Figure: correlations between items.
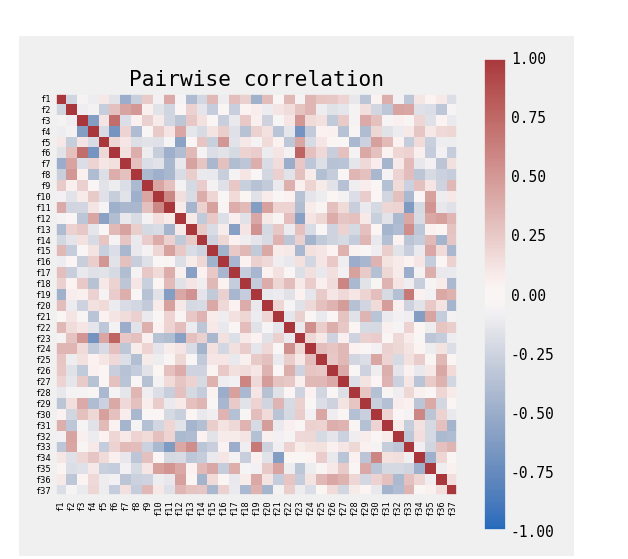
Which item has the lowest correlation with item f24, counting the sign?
f14
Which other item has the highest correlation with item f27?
f18
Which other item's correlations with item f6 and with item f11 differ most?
f23
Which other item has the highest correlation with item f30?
f34
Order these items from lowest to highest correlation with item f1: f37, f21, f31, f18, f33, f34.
f33, f37, f21, f34, f18, f31
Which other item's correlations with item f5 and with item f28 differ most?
f16
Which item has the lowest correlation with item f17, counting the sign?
f13
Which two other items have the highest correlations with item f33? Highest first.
f19, f13
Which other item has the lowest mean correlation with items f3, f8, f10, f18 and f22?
f4
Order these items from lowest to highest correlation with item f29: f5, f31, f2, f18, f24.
f31, f5, f18, f24, f2
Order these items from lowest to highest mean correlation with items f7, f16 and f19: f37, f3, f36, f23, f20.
f3, f20, f36, f23, f37
